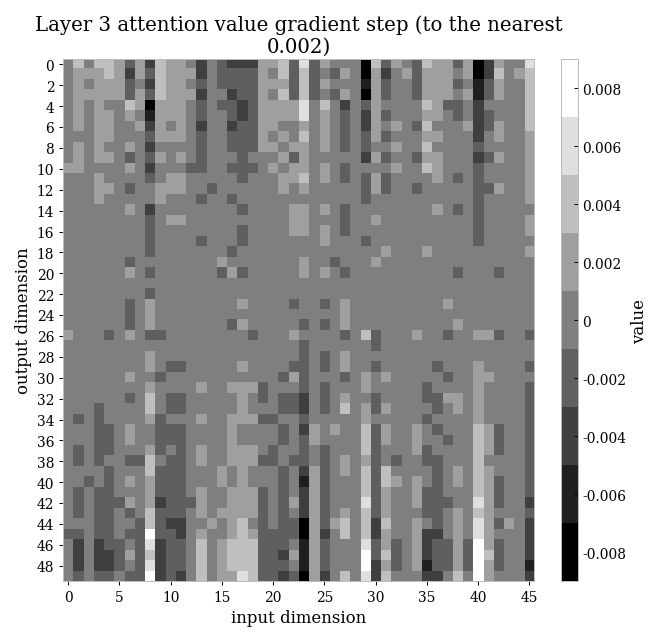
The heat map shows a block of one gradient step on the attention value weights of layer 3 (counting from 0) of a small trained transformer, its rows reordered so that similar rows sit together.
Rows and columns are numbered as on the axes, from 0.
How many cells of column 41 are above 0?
16
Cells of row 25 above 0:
4
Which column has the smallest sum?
23
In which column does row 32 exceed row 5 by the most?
8
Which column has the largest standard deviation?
40
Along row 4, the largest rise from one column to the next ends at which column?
9
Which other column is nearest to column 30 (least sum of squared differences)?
11
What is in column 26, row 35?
0.002
